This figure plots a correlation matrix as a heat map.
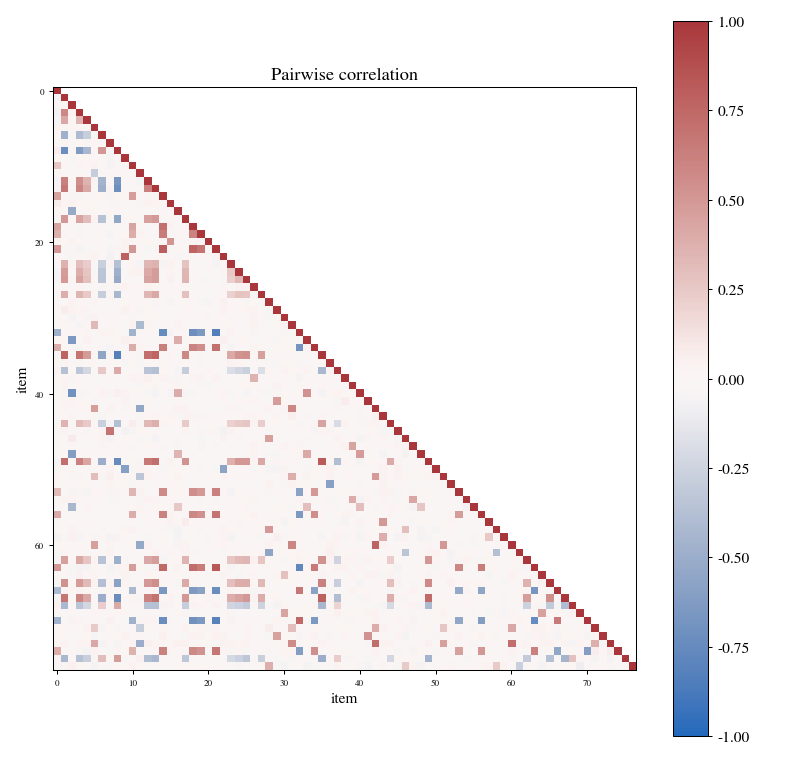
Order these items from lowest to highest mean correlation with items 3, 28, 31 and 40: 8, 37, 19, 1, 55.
8, 37, 19, 55, 1
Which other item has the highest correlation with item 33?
40
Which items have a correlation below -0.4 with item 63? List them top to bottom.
32, 66, 70
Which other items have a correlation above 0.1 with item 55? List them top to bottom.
16, 33, 40, 48
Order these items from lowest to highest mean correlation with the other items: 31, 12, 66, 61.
66, 61, 31, 12
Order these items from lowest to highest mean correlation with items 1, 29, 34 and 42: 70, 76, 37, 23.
70, 37, 76, 23
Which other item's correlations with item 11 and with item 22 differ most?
9
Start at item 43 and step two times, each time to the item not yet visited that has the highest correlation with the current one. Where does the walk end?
59
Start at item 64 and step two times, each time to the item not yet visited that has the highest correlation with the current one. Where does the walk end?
30
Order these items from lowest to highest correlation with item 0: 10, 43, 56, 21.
43, 10, 56, 21
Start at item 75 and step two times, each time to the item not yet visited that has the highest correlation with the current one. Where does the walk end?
6
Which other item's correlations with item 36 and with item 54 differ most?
52
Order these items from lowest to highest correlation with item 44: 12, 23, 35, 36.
36, 23, 12, 35
